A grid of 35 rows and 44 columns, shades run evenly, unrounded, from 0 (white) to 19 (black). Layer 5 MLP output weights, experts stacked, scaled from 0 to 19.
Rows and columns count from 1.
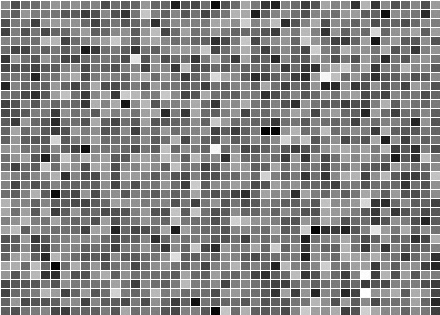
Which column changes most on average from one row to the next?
39
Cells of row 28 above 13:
9
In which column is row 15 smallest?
33
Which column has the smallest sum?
15
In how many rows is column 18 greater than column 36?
17
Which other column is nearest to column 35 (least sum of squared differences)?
36
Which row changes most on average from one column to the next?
31
